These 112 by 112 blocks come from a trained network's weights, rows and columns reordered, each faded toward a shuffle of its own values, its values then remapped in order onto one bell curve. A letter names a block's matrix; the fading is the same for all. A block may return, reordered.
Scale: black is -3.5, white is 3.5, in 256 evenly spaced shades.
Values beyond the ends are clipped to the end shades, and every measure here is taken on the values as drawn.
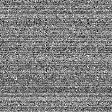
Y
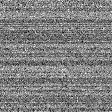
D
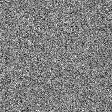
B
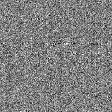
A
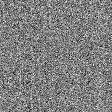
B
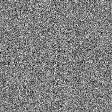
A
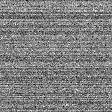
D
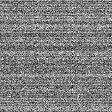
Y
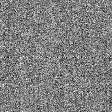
A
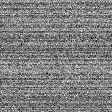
D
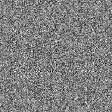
A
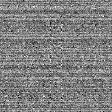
Y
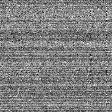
Y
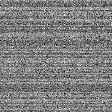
Y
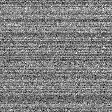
D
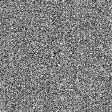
A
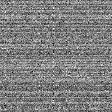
Y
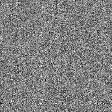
A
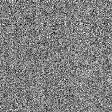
A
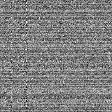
Y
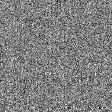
A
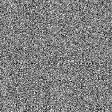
A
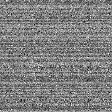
Y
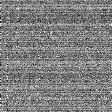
Y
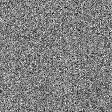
B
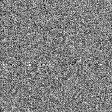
A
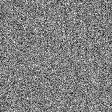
B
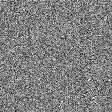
B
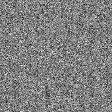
A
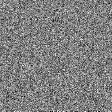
A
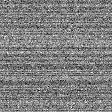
D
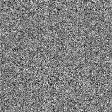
A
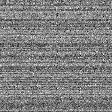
D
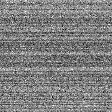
D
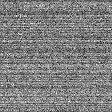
D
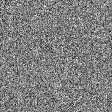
B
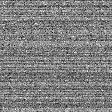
D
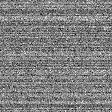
D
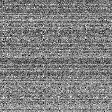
Y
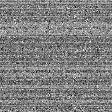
Y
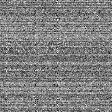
Y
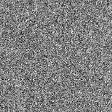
A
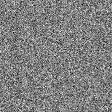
B
